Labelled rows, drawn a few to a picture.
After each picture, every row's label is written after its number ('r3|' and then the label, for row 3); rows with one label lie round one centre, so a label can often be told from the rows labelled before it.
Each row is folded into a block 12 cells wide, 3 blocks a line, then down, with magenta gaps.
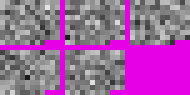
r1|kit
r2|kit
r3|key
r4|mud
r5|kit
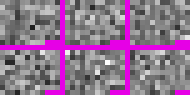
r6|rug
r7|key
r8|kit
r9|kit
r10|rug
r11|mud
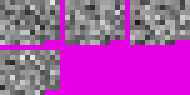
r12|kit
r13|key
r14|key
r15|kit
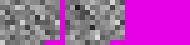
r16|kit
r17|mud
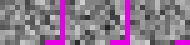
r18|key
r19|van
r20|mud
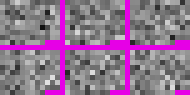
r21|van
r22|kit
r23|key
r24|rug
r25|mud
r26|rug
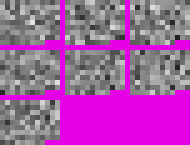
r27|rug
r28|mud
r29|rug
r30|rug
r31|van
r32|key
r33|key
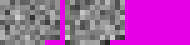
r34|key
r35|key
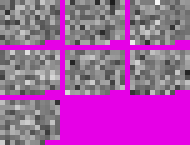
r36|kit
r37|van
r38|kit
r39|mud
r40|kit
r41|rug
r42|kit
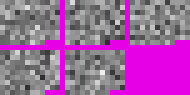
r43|rug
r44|key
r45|kit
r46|van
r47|key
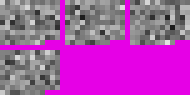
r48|rug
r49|mud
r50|van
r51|kit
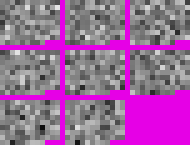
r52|mud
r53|rug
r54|kit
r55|van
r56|key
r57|mud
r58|van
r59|van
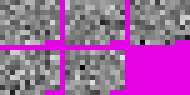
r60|kit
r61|rug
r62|key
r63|van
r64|mud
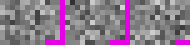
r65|rug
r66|mud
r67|kit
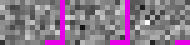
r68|rug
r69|key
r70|mud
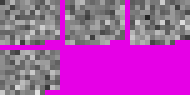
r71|mud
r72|van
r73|mud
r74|kit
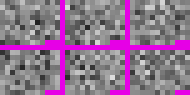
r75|rug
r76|rug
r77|kit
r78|van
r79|mud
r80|mud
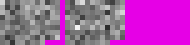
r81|rug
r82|van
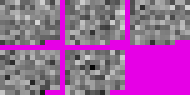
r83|key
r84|van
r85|mud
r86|kit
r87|mud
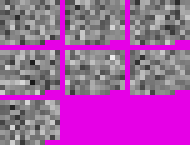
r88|mud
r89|mud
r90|van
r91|kit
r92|rug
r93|mud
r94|mud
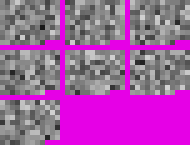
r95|van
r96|van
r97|key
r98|rug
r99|rug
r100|kit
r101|rug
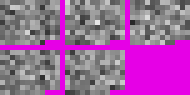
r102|kit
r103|rug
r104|key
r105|van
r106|rug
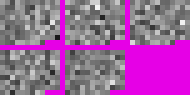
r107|key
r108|kit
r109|kit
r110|van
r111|rug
